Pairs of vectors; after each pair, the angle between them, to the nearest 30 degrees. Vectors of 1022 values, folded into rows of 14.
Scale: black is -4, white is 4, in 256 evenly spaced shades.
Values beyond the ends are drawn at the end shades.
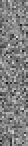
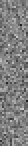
30 degrees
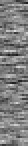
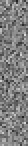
90 degrees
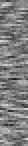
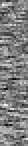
30 degrees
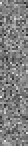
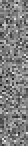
60 degrees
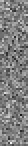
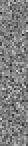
90 degrees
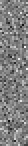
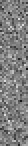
150 degrees
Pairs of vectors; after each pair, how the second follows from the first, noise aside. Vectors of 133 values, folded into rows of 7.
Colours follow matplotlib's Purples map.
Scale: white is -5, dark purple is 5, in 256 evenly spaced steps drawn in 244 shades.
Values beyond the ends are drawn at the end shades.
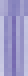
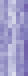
wrapped around.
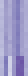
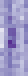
wrapped around.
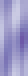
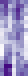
wrapped around, scaled up.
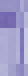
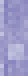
wrapped around, negated, shrunk.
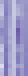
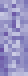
sign-scrambled.
